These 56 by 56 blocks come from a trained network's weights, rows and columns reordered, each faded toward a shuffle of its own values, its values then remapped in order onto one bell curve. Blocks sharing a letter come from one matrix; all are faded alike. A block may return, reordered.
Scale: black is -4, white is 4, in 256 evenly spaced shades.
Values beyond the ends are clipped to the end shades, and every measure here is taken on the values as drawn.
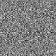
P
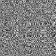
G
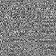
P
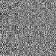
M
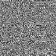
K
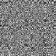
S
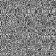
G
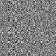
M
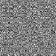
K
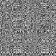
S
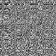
S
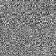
P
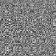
G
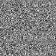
K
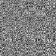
G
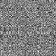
S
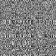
M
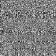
K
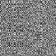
G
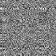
S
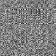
M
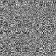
G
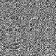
G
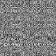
S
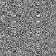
G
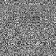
P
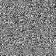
K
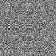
S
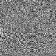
P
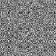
G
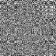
G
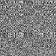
M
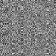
M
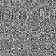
G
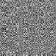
M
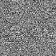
P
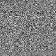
P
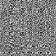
M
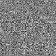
P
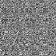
K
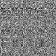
S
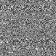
K
